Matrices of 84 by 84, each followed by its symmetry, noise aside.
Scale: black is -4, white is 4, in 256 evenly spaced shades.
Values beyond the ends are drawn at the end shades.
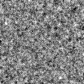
symmetric across the other diagonal.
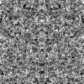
mirrored left to right.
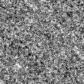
symmetric across the other diagonal.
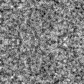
mirrored top to bottom.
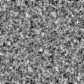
same after a half turn.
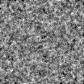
same after a half turn.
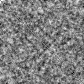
symmetric.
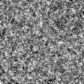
symmetric across the other diagonal.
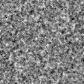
same after a half turn.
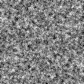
same after a half turn.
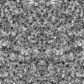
mirrored left to right.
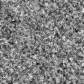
antisymmetric.
